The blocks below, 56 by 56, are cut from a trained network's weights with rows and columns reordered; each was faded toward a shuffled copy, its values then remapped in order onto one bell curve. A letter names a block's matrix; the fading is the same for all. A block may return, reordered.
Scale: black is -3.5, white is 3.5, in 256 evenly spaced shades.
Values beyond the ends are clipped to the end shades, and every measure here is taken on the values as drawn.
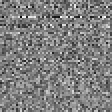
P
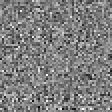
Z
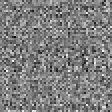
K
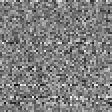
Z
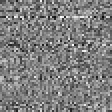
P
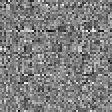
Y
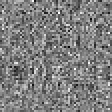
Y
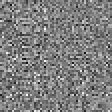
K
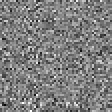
K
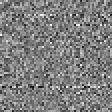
Y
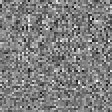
K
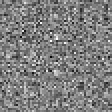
K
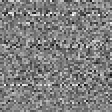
Z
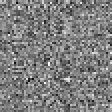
K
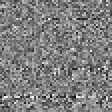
P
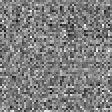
K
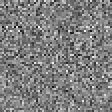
Z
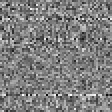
P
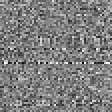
P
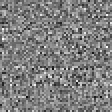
Z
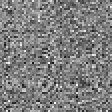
Y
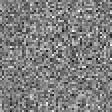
Y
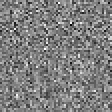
K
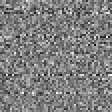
P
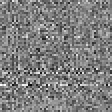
P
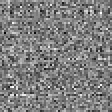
Z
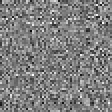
K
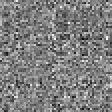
K
